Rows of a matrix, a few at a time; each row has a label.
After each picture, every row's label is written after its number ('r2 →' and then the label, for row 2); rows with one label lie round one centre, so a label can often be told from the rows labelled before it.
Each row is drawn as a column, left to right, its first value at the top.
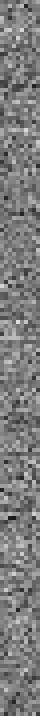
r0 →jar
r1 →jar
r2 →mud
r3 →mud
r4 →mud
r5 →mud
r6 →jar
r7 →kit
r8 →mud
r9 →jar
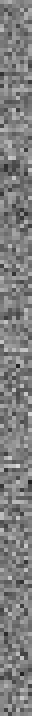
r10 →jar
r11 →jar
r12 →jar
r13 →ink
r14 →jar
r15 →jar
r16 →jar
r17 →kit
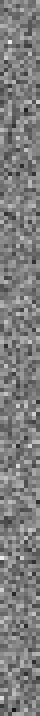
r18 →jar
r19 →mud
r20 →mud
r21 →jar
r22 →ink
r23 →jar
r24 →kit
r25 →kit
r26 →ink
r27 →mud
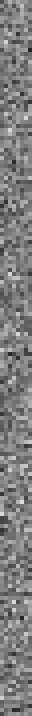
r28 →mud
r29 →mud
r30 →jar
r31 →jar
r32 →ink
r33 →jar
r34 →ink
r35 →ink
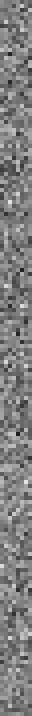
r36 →jar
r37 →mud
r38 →jar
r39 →jar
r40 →ink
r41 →mud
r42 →mud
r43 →ink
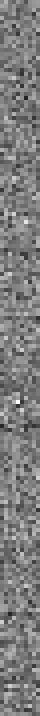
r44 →kit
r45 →ink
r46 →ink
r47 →ink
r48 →jar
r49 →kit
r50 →mud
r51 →jar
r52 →ink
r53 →kit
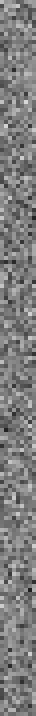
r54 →kit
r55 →jar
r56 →ink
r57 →mud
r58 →mud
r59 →ink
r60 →kit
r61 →ink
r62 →jar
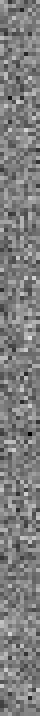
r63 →ink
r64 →ink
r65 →mud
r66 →mud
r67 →kit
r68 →mud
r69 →jar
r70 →ink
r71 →ink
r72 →jar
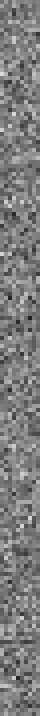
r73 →ink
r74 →jar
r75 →jar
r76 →mud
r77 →ink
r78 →kit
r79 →mud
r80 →jar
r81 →mud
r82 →ink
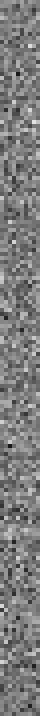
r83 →kit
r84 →jar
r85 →ink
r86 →kit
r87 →jar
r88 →ink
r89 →mud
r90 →ink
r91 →ink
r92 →kit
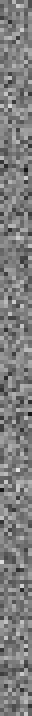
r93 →jar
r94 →ink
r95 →jar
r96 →jar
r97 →mud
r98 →mud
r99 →ink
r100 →mud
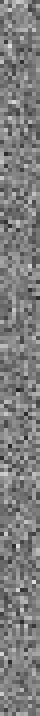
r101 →ink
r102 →jar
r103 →ink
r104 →kit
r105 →jar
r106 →kit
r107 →mud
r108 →kit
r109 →ink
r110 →mud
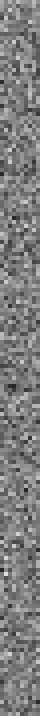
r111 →ink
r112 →mud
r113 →ink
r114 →jar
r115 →kit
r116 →kit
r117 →jar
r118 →ink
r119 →jar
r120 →kit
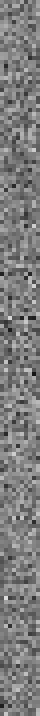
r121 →ink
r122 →kit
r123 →ink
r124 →jar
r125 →mud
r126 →jar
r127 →mud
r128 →jar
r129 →jar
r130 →ink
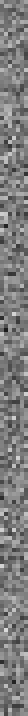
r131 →ink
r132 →ink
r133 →mud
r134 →ink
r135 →mud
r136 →ink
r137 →jar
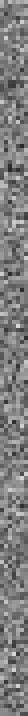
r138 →kit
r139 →mud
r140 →ink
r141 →ink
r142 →ink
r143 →ink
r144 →kit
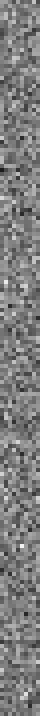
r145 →ink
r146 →kit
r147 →ink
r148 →mud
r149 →kit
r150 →jar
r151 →jar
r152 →mud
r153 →kit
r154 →jar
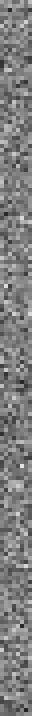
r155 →kit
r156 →jar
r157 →mud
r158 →mud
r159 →mud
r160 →ink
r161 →ink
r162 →kit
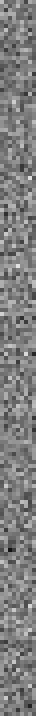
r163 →kit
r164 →mud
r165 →kit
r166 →kit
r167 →ink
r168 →jar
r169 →mud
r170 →ink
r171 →jar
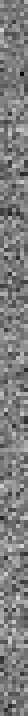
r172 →mud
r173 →mud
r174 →jar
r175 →mud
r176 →mud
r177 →jar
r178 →jar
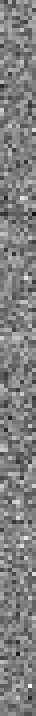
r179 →mud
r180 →mud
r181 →kit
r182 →jar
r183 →jar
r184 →mud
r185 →kit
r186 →ink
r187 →mud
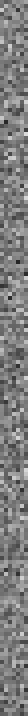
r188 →ink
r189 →mud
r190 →ink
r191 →kit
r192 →kit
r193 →jar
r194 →kit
